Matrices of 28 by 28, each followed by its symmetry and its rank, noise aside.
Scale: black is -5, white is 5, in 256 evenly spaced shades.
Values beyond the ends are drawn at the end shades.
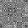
symmetric, rank four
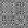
symmetric, rank three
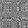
antisymmetric, rank two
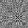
symmetric, rank two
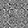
antisymmetric, rank four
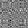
antisymmetric, rank four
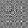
symmetric, rank three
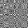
symmetric, rank three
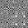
symmetric, rank three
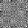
symmetric, rank three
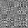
antisymmetric, rank four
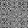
symmetric, rank four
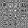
no symmetry, rank three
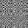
no symmetry, rank three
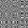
antisymmetric, rank two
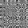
antisymmetric, rank four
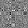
antisymmetric, rank four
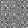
symmetric, rank two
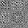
symmetric, rank three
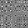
symmetric, rank three
